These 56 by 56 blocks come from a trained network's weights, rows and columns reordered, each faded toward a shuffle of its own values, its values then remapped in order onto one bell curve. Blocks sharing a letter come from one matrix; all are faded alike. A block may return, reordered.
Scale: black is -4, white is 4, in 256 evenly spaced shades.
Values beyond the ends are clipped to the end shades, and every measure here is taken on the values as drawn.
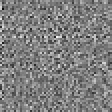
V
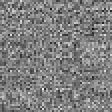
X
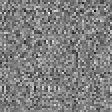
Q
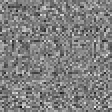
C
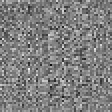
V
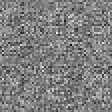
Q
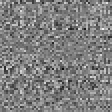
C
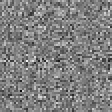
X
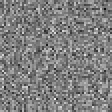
Q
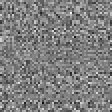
C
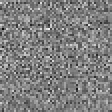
C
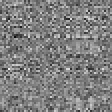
V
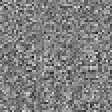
Q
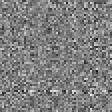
V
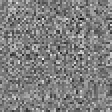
X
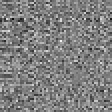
C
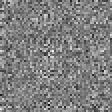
V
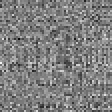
C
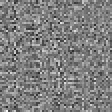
X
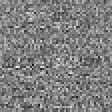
C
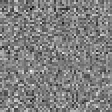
C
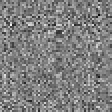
V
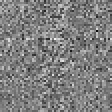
V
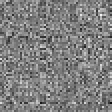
V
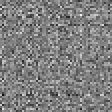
V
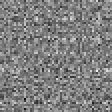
V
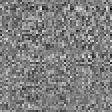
V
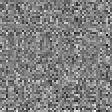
V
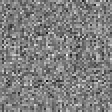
Q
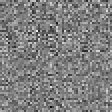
V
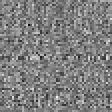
C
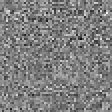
C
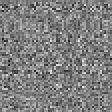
C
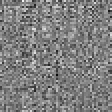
V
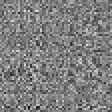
X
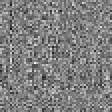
X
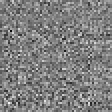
X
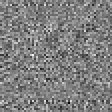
C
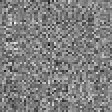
X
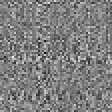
V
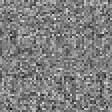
Q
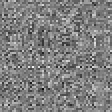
V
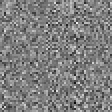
X
